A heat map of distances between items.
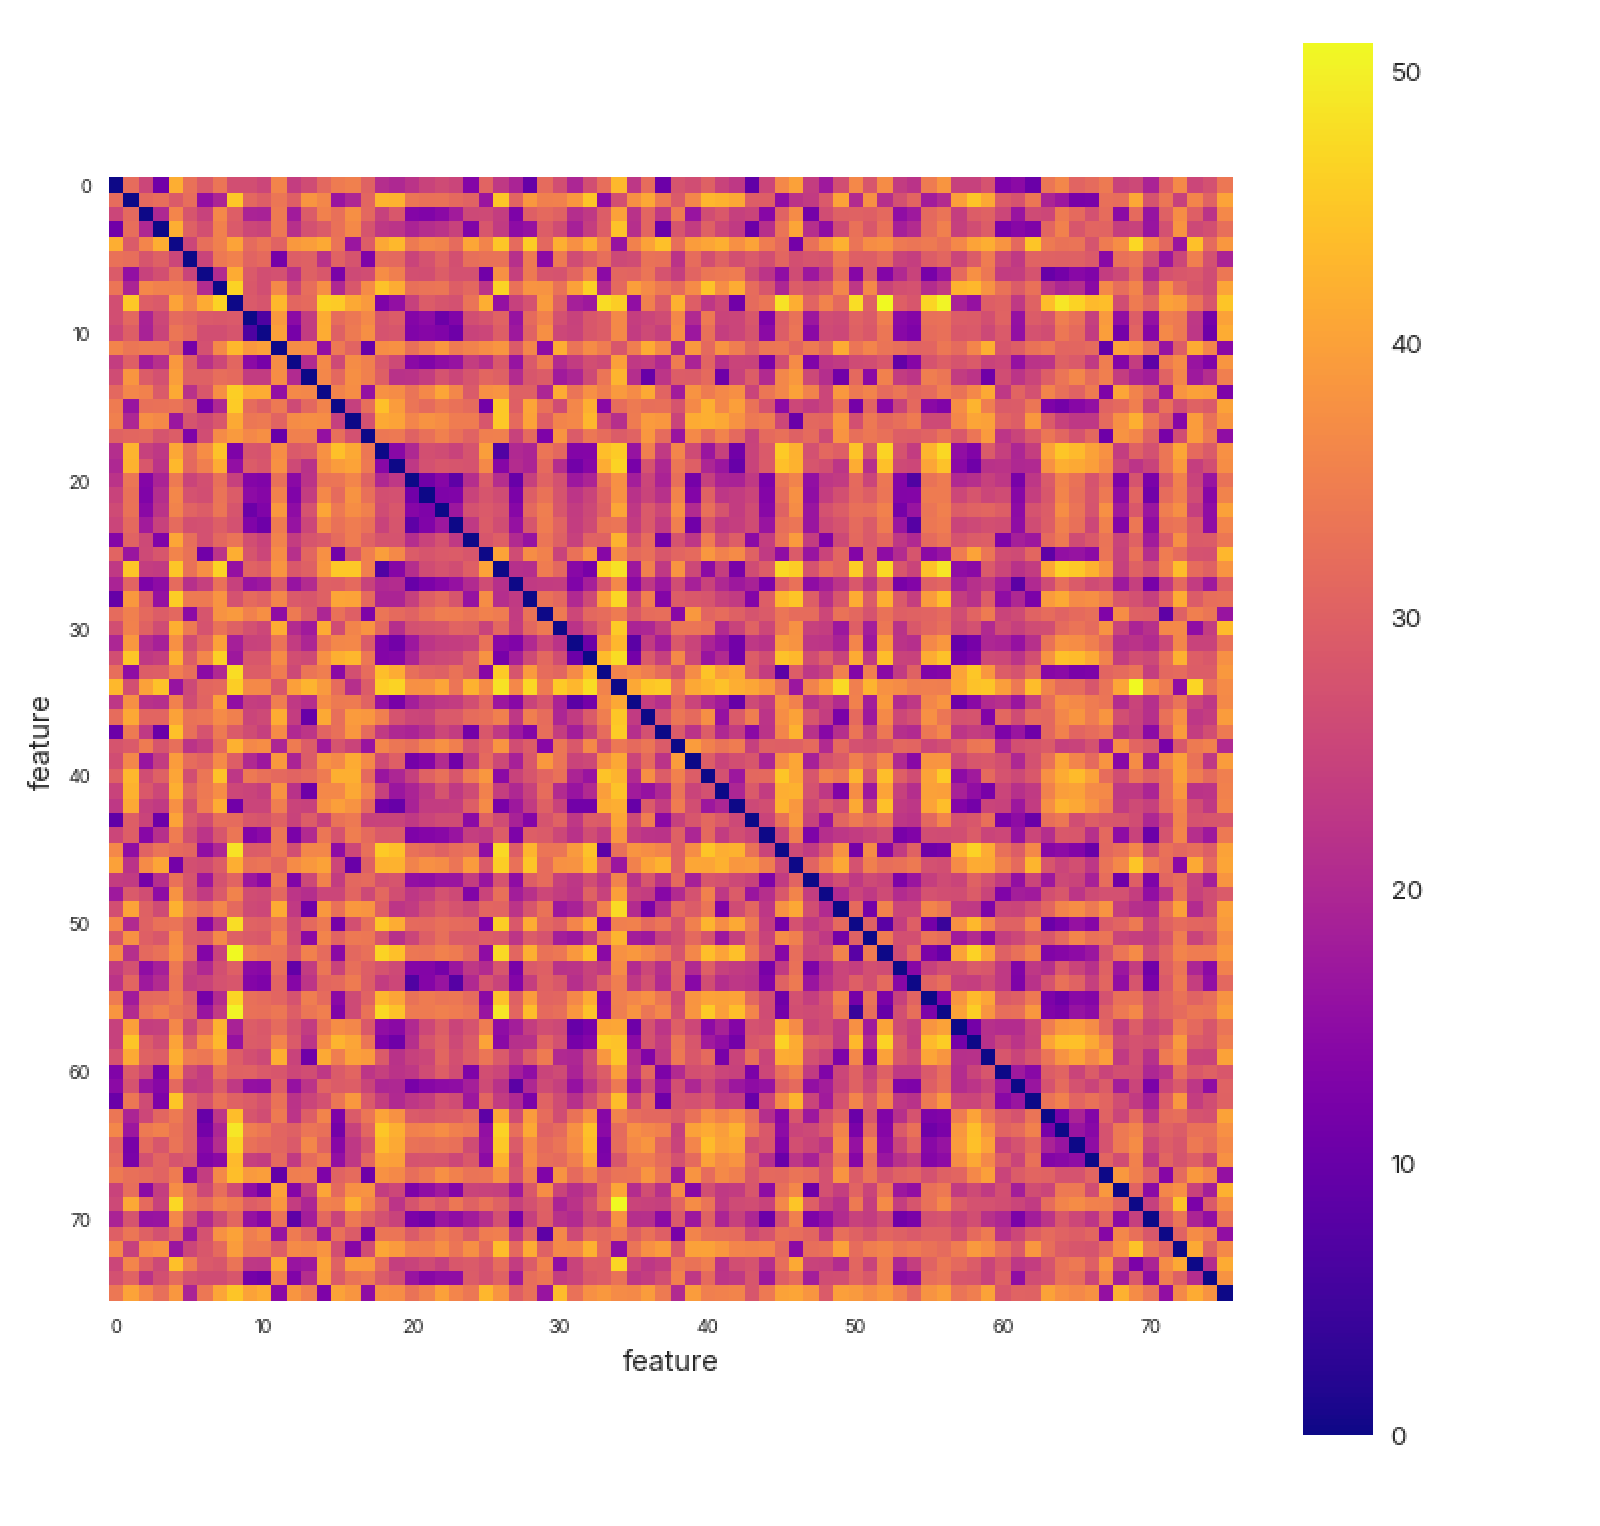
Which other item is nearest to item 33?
45
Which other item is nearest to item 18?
26
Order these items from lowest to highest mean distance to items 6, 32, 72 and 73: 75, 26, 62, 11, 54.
54, 62, 26, 11, 75
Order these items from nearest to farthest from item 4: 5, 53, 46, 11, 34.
46, 34, 5, 11, 53
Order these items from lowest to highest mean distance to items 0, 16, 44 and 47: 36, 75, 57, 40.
57, 36, 40, 75
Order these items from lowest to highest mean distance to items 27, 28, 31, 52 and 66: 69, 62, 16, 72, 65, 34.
62, 65, 69, 16, 72, 34
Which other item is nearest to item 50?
56
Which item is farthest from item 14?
8
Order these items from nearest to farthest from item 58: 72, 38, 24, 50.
24, 38, 72, 50
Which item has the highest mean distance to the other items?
34
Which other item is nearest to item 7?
66
